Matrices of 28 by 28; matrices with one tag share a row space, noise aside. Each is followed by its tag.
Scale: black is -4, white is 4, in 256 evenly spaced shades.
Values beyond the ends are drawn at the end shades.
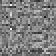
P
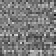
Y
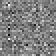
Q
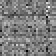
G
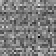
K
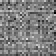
Y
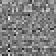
Q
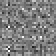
Q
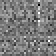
K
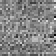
Y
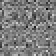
G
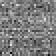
P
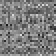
Y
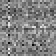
Q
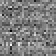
P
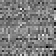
Y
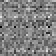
G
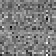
G
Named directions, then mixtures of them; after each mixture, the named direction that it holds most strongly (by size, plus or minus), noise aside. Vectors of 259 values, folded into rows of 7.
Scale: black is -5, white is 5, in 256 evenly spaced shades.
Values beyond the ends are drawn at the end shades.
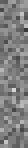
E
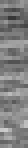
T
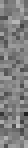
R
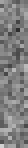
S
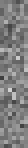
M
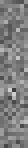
M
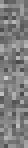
R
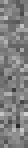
R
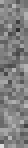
S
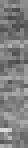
T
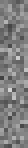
M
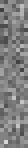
E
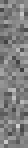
E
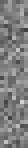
M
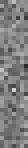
E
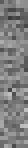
T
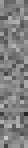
R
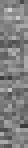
T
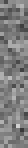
R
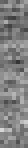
T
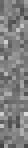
R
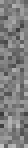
R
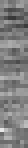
T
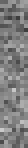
E
